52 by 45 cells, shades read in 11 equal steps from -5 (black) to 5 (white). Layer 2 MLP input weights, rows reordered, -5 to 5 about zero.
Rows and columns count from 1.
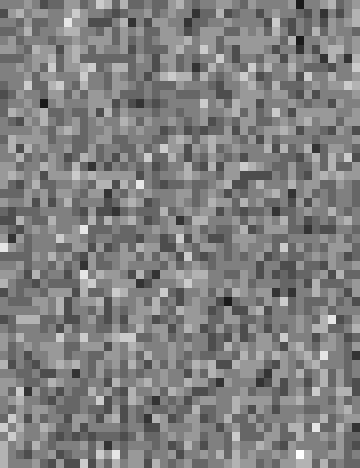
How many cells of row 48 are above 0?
14
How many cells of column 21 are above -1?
35
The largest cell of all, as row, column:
51, 38
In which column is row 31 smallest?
20
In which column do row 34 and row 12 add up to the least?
29
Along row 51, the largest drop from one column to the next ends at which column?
16
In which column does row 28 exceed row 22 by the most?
1
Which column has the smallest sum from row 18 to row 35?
37
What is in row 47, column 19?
-3
